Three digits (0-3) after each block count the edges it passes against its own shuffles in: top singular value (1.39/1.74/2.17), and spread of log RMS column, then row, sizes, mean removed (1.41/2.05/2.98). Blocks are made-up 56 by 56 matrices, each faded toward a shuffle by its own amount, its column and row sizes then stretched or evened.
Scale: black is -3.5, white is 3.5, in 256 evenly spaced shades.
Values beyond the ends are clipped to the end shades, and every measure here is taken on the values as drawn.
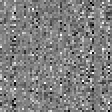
0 3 0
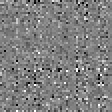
1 2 2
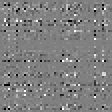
1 2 3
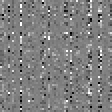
2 3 1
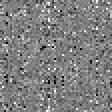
0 2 0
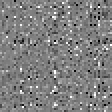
2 2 1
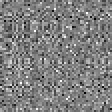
3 0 1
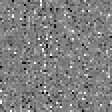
0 1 0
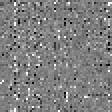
2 2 1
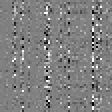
2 3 1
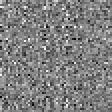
1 1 2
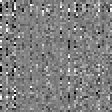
2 3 1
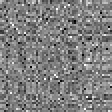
3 0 0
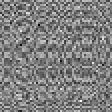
3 0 1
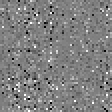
0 2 1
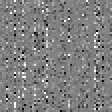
1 3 0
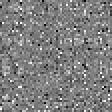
1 1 1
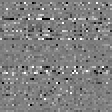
2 0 3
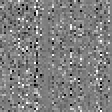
0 3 0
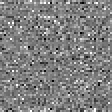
2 0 2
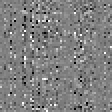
1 3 1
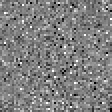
1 1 0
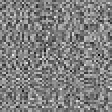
3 0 1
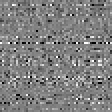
3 0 3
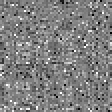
2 0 0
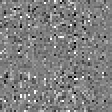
0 2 1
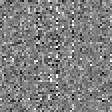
1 2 1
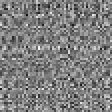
3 1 2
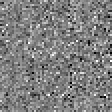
0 1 1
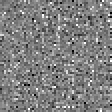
1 1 0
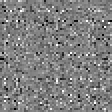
1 1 2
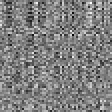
3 1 2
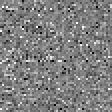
1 0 1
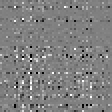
2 2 3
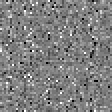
1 1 0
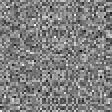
3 0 0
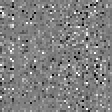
0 2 1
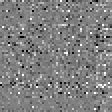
0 1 2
